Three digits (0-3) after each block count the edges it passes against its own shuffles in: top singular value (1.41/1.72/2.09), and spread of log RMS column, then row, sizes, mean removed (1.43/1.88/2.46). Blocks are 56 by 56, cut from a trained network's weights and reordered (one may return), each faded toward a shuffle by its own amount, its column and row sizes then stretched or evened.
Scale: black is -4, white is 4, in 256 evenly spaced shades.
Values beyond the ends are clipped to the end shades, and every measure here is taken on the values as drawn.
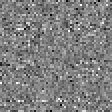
1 0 2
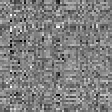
3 1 1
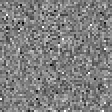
1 0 1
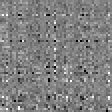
2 2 2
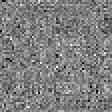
2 0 1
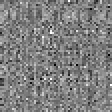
1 1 0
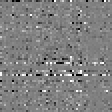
2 2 3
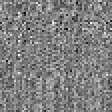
2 0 1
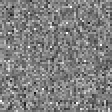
1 0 1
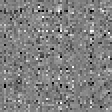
2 3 1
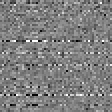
3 0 3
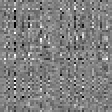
3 3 1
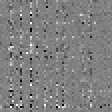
1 3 1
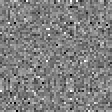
2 0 1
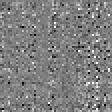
1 3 2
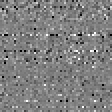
0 1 3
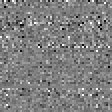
0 1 3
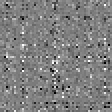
0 3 2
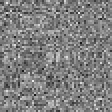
3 1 0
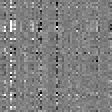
3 3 2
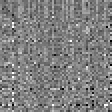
2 2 2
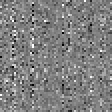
0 3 0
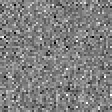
0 0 1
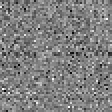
2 0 0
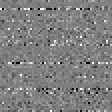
1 1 3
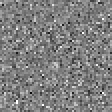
0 1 1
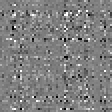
0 3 3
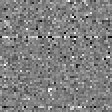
2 1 2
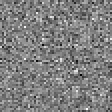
2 0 1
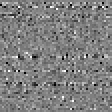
2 0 3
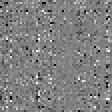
0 3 2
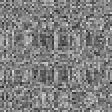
3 1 1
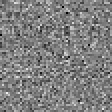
2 0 0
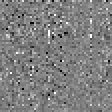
0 2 1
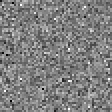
0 1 0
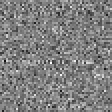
2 0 1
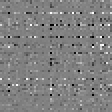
2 2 3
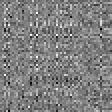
3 3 1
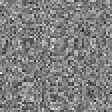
3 1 0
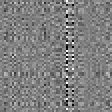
3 3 0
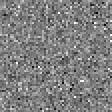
0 0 0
